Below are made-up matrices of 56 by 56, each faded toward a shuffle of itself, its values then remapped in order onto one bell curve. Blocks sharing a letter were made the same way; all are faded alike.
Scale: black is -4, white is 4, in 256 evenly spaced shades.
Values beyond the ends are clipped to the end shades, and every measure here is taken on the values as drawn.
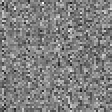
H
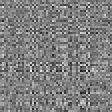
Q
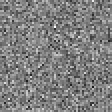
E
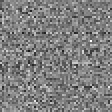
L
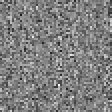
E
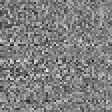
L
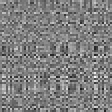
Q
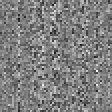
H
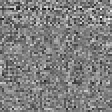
L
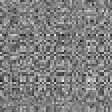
Q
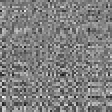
Q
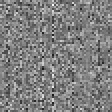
H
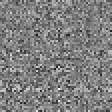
L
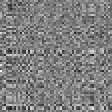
Q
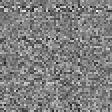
L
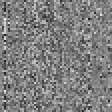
H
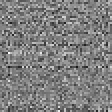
L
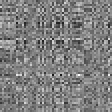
Q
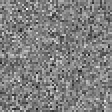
E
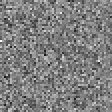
E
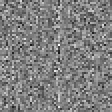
E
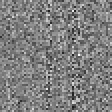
H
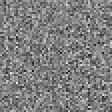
E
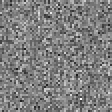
E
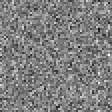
E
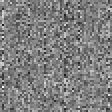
H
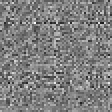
L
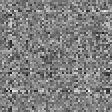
L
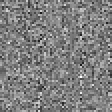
E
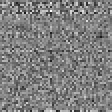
L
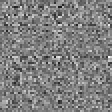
L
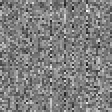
H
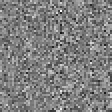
E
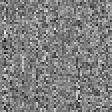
H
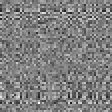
Q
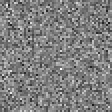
E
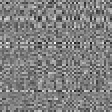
Q
